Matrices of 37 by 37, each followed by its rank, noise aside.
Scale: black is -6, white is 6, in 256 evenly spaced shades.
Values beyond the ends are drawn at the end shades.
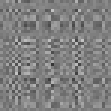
two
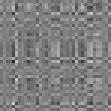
two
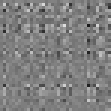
three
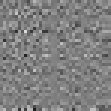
four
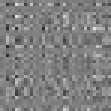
three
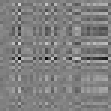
one
